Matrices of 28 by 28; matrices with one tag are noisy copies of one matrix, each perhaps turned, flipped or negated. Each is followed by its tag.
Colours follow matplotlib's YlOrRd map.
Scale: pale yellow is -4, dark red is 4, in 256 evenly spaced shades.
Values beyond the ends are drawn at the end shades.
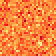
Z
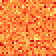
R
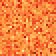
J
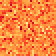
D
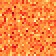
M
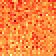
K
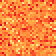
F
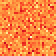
J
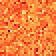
J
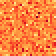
R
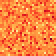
D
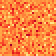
D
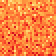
K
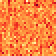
F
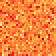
R
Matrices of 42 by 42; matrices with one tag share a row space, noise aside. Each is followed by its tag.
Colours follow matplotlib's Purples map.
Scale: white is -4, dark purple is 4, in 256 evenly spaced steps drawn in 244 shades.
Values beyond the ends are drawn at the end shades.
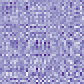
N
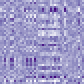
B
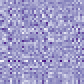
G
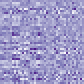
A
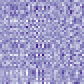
N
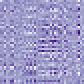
B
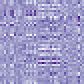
B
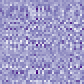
N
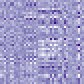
B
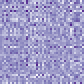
N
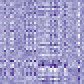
B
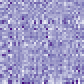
G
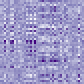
B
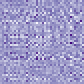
N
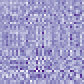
N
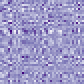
G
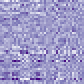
A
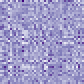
G
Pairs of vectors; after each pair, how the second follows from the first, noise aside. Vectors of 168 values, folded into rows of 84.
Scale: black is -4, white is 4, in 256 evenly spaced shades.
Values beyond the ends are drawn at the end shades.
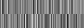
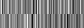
sign-scrambled.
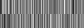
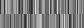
shuffled.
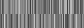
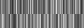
shuffled.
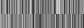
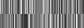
reversed, negated.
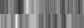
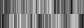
wrapped around, negated.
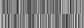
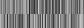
wrapped around, negated.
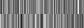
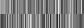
shuffled.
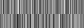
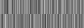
wrapped around, negated, shrunk.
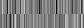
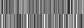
reversed, negated.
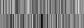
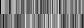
shuffled.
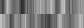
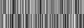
shuffled.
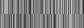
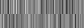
wrapped around, partly zeroed.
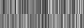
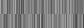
wrapped around, negated, shrunk.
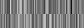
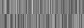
wrapped around, negated, shrunk.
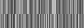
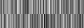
shuffled.
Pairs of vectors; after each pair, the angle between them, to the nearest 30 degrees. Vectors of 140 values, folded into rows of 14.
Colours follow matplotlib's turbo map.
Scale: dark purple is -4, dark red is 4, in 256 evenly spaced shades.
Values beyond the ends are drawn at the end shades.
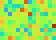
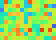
120 degrees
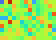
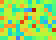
120 degrees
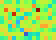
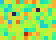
150 degrees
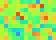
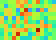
120 degrees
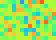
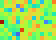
120 degrees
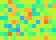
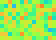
90 degrees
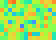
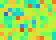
60 degrees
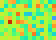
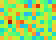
30 degrees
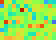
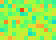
30 degrees
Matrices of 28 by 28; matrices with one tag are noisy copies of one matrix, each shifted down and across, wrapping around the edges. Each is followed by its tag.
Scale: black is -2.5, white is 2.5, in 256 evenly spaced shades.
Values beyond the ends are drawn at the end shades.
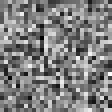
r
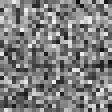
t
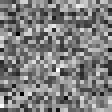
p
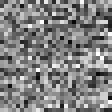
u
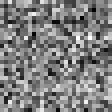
t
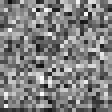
p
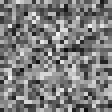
t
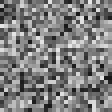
t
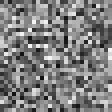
r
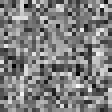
r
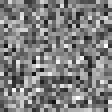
r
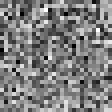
r
